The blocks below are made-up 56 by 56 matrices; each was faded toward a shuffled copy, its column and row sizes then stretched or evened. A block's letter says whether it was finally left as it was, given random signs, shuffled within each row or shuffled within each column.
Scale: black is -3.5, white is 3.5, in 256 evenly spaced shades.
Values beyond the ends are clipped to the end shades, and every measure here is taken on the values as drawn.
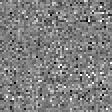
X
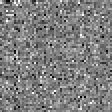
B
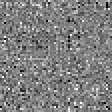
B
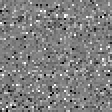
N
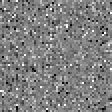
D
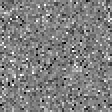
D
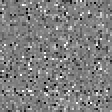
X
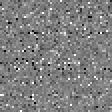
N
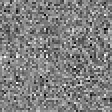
B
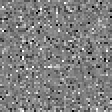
X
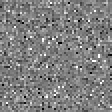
N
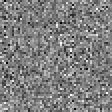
D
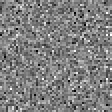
D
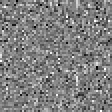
D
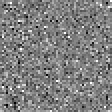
D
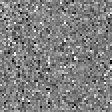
D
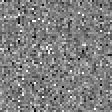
D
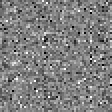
B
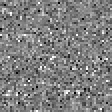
N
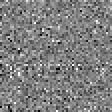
B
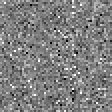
D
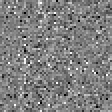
X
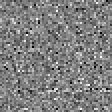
B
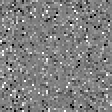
D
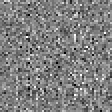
B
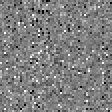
D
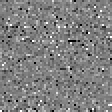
N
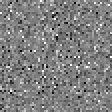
B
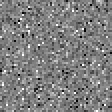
D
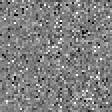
D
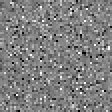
D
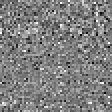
B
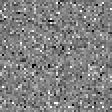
X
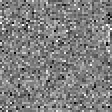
B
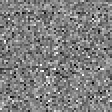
N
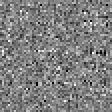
B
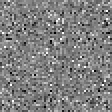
X
